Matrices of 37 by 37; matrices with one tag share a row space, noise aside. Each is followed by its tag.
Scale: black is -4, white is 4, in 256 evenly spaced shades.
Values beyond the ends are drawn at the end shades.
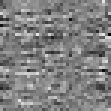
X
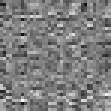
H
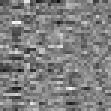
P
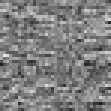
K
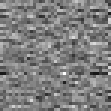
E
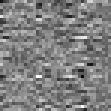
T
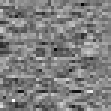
T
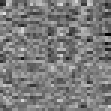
H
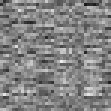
K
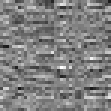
K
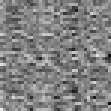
E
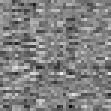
P
